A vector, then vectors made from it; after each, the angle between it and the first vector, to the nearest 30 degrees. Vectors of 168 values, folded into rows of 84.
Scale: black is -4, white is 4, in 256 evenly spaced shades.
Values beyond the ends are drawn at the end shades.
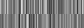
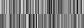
30 degrees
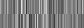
30 degrees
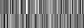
120 degrees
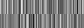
30 degrees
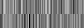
60 degrees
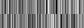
90 degrees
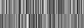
30 degrees
